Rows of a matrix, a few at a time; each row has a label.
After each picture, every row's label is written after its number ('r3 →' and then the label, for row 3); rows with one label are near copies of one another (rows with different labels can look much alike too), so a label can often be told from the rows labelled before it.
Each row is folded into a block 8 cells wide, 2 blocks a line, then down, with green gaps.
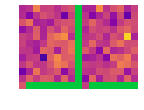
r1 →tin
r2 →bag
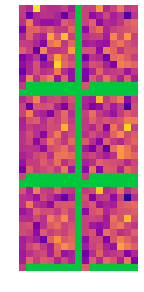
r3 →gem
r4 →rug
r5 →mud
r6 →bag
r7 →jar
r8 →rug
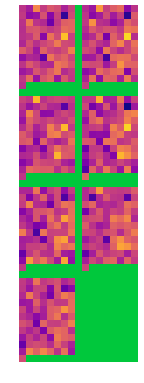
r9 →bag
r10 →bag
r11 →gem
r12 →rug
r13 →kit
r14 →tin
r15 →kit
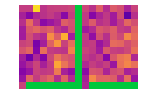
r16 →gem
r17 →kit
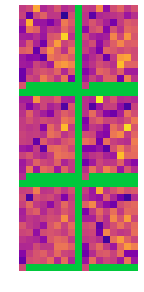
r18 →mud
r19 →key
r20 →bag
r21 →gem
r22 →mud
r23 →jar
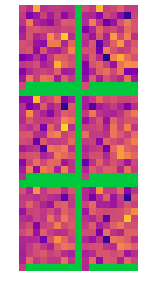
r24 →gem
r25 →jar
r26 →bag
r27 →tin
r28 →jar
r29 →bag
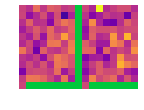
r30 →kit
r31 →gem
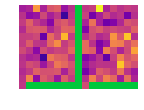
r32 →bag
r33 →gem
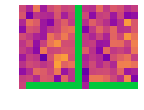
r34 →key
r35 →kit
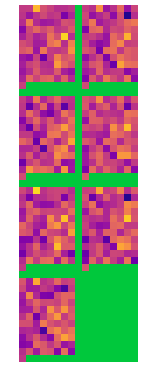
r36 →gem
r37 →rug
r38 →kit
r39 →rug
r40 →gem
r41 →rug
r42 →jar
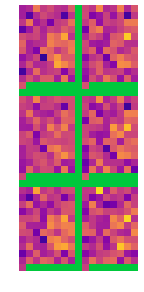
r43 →tin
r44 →rug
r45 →jar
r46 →rug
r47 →tin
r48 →gem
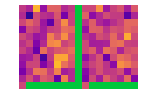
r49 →key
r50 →rug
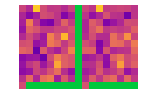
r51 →gem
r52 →gem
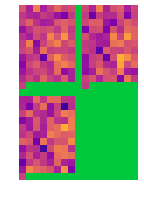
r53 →jar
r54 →key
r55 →kit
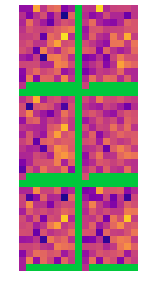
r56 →bag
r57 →gem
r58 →mud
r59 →jar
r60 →bag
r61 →bag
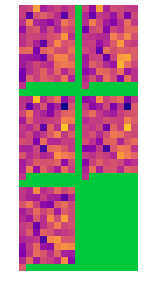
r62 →mud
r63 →key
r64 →bag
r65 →bag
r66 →jar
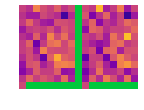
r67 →jar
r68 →rug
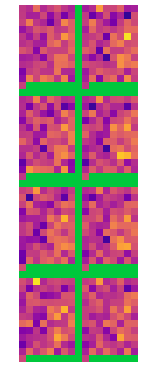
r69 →kit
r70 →bag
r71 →kit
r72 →tin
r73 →mud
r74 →tin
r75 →gem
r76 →rug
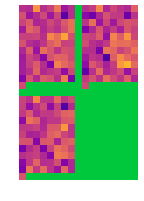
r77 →rug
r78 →tin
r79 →rug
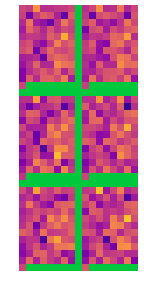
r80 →mud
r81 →mud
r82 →key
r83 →rug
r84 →jar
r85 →rug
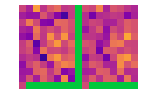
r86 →jar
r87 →key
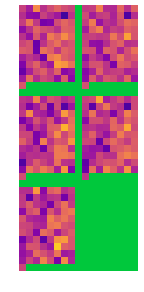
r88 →jar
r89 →rug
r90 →kit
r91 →mud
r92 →key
